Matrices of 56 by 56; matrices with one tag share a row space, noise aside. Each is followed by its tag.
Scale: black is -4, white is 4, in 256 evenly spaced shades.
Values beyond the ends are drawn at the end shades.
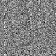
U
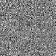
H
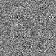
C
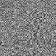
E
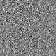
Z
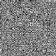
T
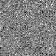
C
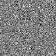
C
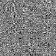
T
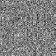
E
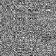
T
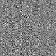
Z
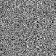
E
